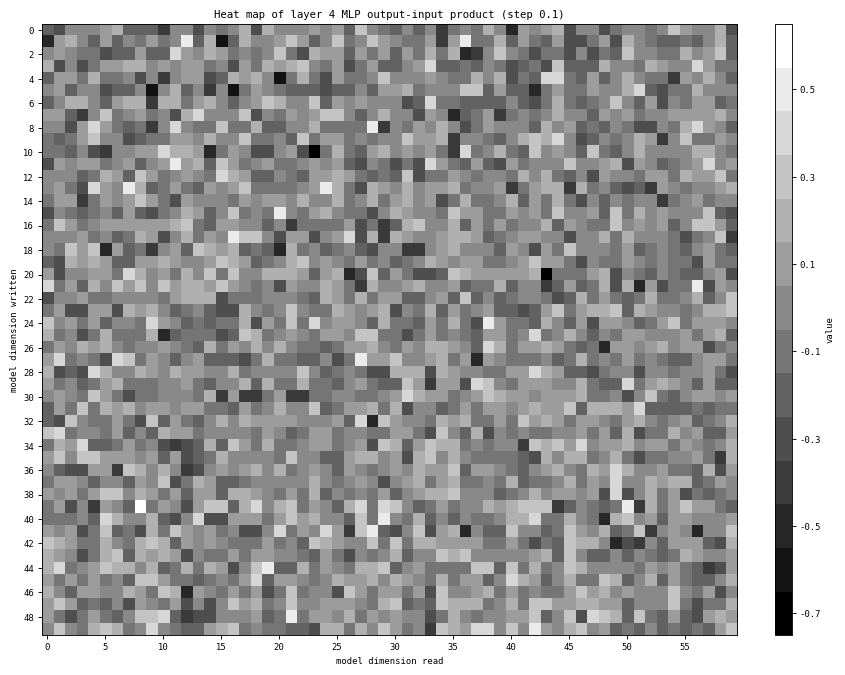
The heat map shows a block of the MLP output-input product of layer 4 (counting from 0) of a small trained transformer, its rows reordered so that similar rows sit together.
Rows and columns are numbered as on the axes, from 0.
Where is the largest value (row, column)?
39, 8
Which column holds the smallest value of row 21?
51
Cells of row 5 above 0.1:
7
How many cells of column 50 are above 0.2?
4
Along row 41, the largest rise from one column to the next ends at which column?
27
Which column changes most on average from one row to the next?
28
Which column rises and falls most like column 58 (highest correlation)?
25
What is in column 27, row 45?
0.1
